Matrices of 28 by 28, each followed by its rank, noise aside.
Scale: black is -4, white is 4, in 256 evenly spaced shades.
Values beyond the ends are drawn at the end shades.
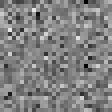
eight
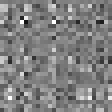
three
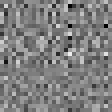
four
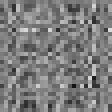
three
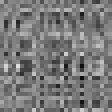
three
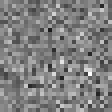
eight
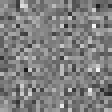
six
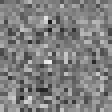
six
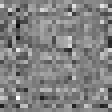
three
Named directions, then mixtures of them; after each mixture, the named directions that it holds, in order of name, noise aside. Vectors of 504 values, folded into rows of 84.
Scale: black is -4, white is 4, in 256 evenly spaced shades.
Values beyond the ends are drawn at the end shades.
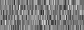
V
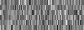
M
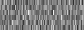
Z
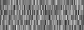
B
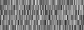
B.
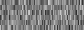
B, M, Z.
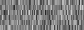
B, M, Z.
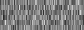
B, V.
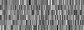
M.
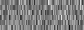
B, M, Z.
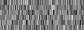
M, Z.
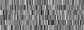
M, V.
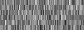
B, V, Z.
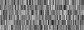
M, V.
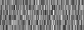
B, Z.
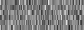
M, Z.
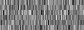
M, V, Z.
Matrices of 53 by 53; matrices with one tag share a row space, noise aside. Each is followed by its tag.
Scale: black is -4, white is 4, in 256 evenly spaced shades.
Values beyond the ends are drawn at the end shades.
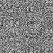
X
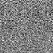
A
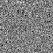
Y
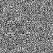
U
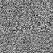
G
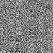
X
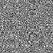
X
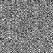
A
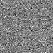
G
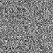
Y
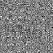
U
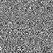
Y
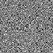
Y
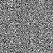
X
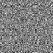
A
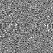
A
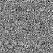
U
